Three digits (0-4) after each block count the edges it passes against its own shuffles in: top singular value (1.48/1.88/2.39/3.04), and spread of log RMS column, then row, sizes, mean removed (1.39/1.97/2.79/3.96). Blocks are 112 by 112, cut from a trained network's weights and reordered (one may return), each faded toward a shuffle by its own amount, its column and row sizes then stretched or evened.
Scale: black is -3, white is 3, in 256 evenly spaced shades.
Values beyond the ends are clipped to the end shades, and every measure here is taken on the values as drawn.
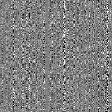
3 4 0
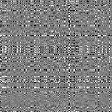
3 3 4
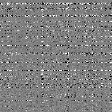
2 3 4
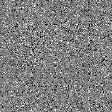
0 2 2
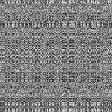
4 2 3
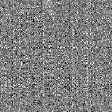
2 2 2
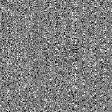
2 3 0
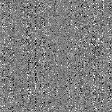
0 3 1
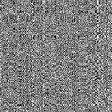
3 2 1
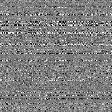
3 1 4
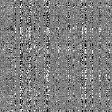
3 4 1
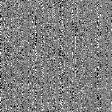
0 4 0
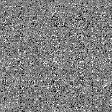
1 2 2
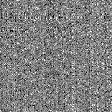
2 1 1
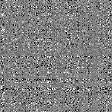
1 3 3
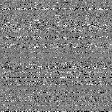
1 1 4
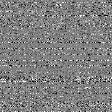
0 1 4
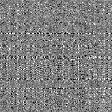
3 0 3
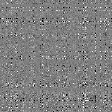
0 3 3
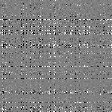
3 3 4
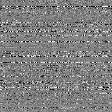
3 0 4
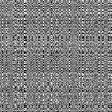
4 4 1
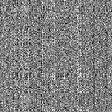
3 1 1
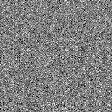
2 0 1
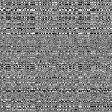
4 0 4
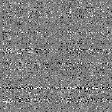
0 3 4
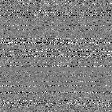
0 0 4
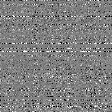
1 2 4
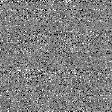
0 1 3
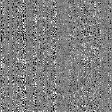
1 4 1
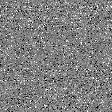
0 0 2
